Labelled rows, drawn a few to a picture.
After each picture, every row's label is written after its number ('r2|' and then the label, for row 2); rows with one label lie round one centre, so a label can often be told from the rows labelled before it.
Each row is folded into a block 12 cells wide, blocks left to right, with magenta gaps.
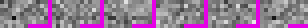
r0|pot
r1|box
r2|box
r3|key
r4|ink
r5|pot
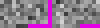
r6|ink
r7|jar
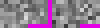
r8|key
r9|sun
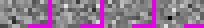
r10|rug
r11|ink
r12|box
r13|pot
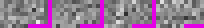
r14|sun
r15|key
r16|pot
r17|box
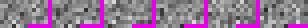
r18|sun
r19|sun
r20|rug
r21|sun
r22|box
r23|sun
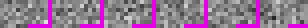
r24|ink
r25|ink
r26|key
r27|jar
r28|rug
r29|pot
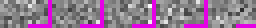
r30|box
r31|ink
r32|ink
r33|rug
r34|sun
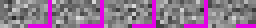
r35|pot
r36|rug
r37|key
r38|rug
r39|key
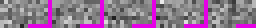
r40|box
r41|sun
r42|box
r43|box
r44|jar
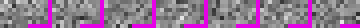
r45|box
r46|box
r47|sun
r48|key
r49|pot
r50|key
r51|box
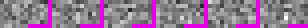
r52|pot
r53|key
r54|key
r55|key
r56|rug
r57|key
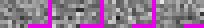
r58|box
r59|key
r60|rug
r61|box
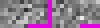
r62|key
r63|jar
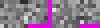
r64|key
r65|box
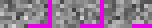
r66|key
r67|jar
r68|pot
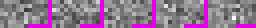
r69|key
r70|box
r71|box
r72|jar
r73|key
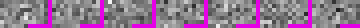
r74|key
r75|jar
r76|box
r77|pot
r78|pot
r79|box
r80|key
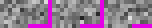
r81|jar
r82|box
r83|key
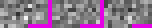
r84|key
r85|ink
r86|key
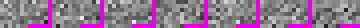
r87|box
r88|jar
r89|box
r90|key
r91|box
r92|sun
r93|sun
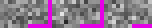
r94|box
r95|rug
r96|jar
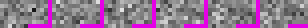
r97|sun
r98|box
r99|pot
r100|jar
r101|jar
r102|jar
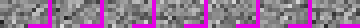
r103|sun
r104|pot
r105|jar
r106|box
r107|box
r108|key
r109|sun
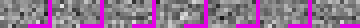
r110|sun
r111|jar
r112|box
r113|key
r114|pot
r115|sun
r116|box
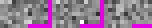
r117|rug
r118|box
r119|pot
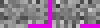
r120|box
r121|box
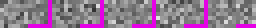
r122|key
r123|ink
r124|rug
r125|rug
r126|ink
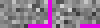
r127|ink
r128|jar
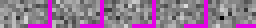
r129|key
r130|box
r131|pot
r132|key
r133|pot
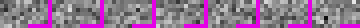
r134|pot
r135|jar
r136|sun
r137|key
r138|jar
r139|box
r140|rug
